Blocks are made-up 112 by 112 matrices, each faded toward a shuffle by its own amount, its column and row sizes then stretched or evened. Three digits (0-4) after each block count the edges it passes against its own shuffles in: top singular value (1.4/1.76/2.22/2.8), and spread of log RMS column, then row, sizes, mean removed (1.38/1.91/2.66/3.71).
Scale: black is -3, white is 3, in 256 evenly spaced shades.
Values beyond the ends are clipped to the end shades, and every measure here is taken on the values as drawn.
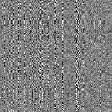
4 4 0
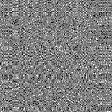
4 1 1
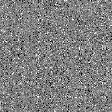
2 2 1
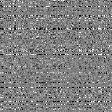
4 2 4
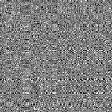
4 0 3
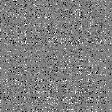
1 3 3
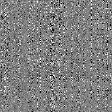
0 4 2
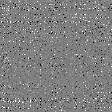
0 2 3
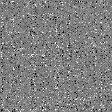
0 2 2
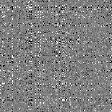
3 3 3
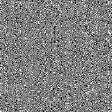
2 3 0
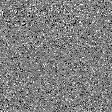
0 0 2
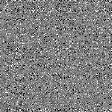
1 2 3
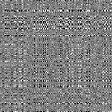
4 3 4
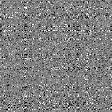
3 2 3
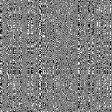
4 4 1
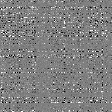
1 3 4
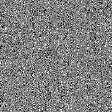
0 3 0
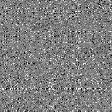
3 1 3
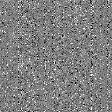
2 3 0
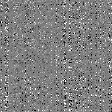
0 4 2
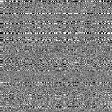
4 1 4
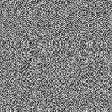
4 2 0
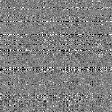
3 2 4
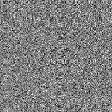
3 1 0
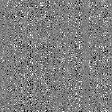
0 4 2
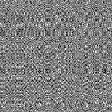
4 1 1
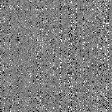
1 4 1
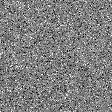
0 0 0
